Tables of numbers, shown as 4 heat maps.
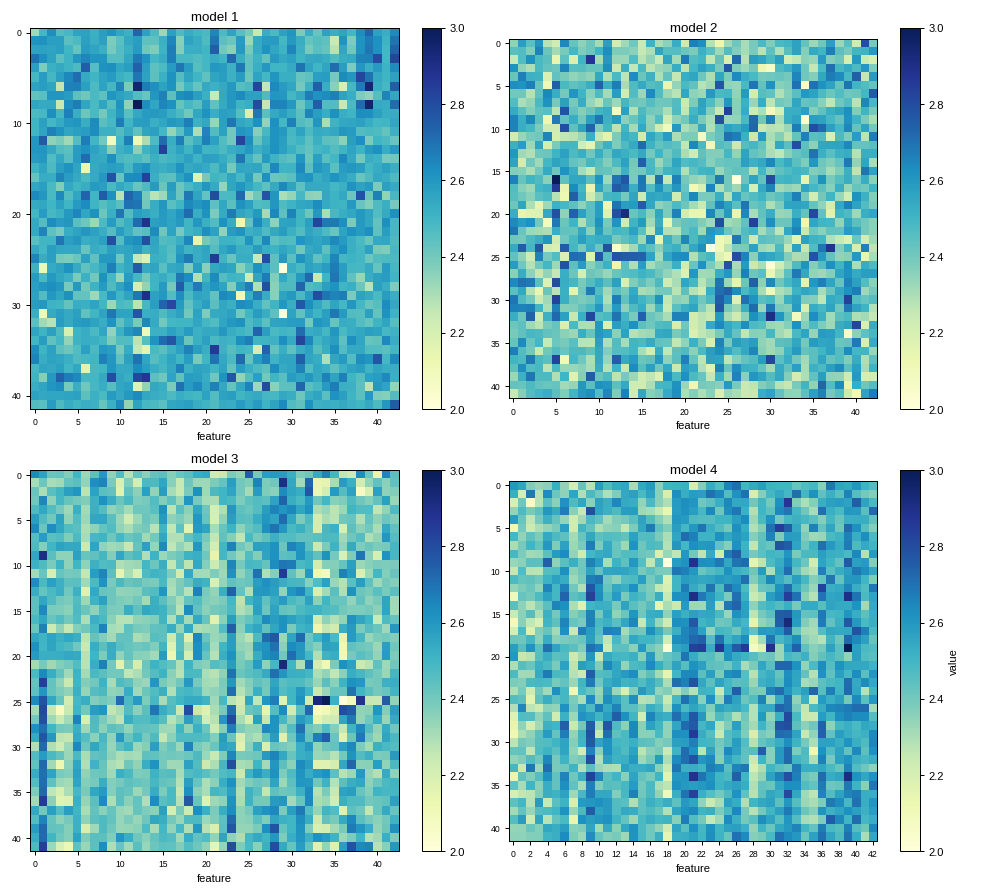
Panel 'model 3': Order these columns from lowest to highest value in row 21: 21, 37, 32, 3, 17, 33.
33, 17, 3, 21, 37, 32
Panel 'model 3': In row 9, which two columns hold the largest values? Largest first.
1, 38
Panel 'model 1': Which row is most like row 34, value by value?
30
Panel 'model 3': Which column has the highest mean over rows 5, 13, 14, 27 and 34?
23
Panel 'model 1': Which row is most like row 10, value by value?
20
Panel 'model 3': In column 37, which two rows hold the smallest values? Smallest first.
25, 0
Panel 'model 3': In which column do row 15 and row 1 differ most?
29
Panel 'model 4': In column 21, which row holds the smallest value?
0
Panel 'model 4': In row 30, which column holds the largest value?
9
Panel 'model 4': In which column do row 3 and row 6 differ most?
36
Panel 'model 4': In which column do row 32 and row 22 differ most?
17
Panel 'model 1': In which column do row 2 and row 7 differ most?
21
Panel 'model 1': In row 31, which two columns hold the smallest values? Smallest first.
29, 1
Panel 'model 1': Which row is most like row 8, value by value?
6
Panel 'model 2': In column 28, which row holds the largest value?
21
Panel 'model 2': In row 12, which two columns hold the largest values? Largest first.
33, 15
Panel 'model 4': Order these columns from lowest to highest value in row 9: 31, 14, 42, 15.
42, 15, 31, 14
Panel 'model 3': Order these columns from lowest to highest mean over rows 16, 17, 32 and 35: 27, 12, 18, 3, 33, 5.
33, 3, 12, 27, 5, 18
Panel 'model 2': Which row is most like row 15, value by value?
7
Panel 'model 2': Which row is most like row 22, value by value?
36
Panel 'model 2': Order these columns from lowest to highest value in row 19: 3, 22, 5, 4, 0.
3, 22, 4, 0, 5
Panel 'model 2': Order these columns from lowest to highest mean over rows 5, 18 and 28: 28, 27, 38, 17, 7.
38, 27, 17, 7, 28
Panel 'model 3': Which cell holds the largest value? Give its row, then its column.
25, 34
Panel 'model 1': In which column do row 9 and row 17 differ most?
25
